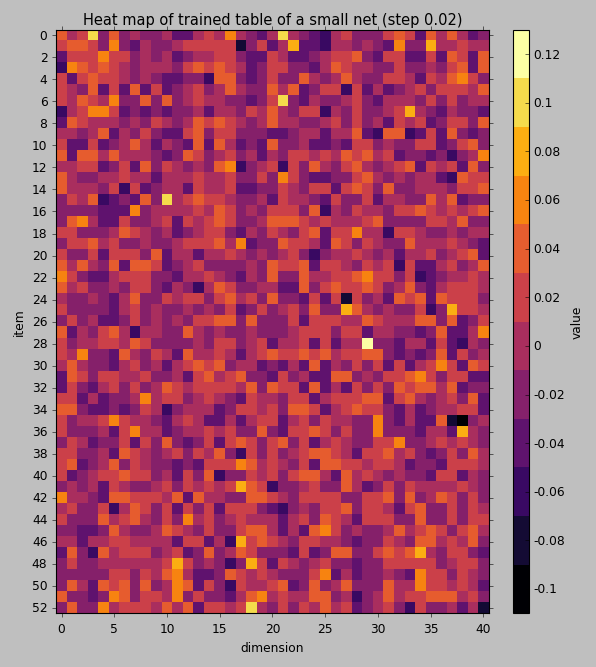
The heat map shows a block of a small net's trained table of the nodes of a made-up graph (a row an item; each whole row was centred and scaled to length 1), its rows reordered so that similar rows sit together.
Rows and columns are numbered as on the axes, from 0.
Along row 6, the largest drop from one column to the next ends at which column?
22
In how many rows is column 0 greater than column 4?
31
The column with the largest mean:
37
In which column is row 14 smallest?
6
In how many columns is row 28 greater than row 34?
16
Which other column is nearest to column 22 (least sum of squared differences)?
9
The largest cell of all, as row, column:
28, 29
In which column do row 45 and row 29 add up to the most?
25
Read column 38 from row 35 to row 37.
-0.1 0.08 0.02
